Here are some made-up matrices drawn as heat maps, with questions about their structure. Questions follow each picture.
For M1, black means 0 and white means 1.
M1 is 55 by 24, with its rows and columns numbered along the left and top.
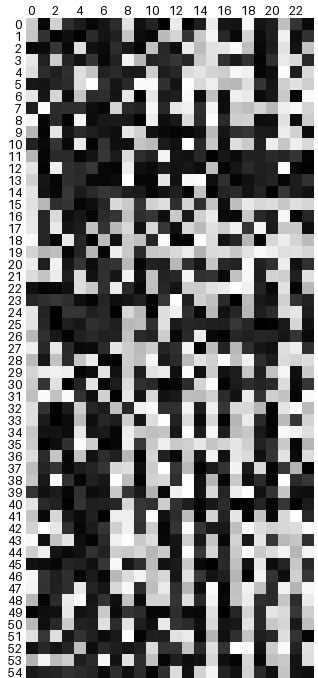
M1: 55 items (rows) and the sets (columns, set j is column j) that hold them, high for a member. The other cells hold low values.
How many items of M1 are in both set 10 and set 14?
9
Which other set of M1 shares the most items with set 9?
22
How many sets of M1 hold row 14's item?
2
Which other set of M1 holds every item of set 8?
0
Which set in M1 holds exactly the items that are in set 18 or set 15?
21
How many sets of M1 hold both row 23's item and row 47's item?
3
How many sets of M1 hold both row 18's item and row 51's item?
5
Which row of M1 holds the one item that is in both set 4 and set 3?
48
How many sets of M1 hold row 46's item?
10
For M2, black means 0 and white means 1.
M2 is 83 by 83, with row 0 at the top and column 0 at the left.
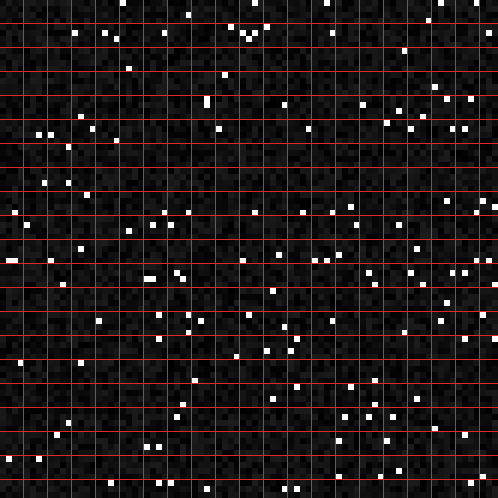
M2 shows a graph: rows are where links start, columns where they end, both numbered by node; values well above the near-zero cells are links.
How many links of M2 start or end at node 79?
6
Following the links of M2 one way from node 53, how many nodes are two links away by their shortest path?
8
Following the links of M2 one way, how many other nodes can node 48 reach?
6
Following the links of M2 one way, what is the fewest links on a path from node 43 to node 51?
6
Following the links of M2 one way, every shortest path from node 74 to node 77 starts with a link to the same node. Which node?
node 24
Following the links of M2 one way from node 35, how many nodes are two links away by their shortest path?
6
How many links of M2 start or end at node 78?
3
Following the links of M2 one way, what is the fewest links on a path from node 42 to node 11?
3
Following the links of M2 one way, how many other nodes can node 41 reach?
6
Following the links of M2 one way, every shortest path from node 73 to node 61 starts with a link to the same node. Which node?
node 64
